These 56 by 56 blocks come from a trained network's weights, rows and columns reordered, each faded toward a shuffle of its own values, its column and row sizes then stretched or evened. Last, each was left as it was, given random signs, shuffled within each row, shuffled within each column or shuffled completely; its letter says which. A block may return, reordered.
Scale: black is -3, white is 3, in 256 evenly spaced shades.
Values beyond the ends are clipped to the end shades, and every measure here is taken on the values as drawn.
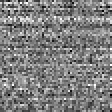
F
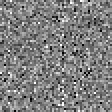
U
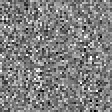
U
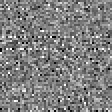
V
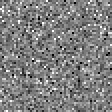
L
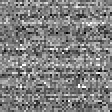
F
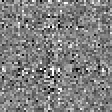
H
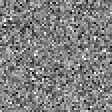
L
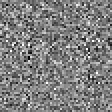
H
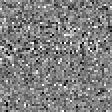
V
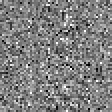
U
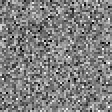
L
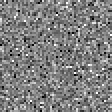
L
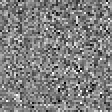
U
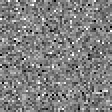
V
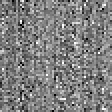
U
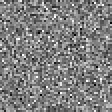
L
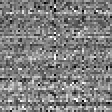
F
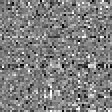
F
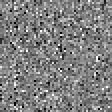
U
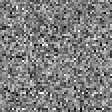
H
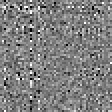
F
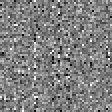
U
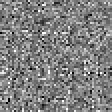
H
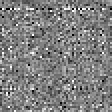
F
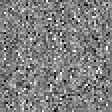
U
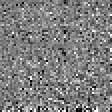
H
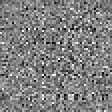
F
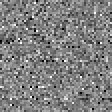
V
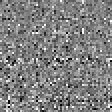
H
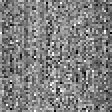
U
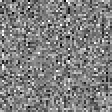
U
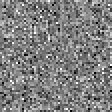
U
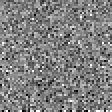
V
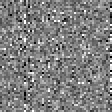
U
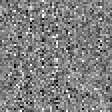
U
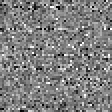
V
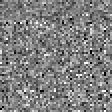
H
